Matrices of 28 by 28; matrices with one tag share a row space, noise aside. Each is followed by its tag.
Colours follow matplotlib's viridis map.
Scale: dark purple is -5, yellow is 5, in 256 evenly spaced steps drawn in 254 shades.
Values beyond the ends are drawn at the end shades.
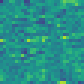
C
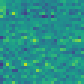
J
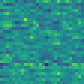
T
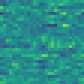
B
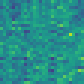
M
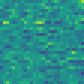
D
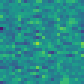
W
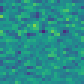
W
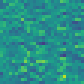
C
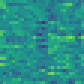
B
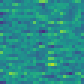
B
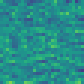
D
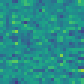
M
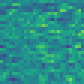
B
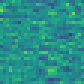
B
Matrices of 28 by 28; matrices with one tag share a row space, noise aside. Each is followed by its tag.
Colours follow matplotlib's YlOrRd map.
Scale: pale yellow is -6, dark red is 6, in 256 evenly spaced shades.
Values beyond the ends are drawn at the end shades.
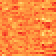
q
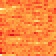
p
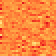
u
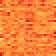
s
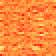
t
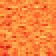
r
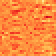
q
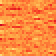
p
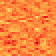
r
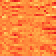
q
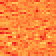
r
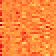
u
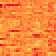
p
